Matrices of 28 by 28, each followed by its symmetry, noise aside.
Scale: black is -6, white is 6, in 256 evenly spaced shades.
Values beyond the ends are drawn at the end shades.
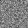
symmetric.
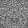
mirrored left to right.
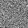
antisymmetric.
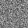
antisymmetric.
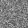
no symmetry.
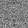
mirrored left to right.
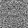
mirrored left to right.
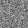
no symmetry.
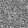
symmetric across the other diagonal.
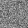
mirrored top to bottom.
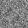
symmetric across the other diagonal.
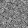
no symmetry.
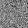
no symmetry.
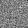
symmetric across the other diagonal.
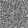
symmetric.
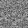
mirrored left to right.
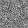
symmetric.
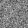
symmetric.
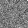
symmetric across the other diagonal.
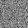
mirrored top to bottom.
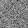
symmetric.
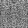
mirrored left to right.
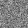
no symmetry.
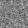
antisymmetric.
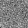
symmetric across the other diagonal.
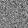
no symmetry.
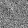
antisymmetric.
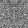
mirrored left to right.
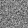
antisymmetric.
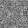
mirrored top to bottom.
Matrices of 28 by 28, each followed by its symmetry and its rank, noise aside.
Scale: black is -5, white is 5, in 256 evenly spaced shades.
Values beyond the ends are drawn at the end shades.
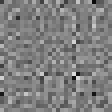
symmetric, rank four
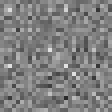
symmetric, rank four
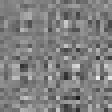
antisymmetric, rank two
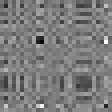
symmetric, rank two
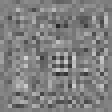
antisymmetric, rank four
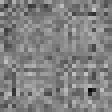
symmetric, rank four
